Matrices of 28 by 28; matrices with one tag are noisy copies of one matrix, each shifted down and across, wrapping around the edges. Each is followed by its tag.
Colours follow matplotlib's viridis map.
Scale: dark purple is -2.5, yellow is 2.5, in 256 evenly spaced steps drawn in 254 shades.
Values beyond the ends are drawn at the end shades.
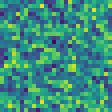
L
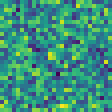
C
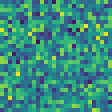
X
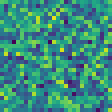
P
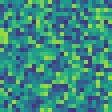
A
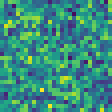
P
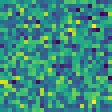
X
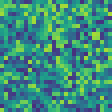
L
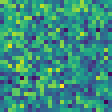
L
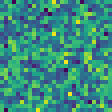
X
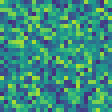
P
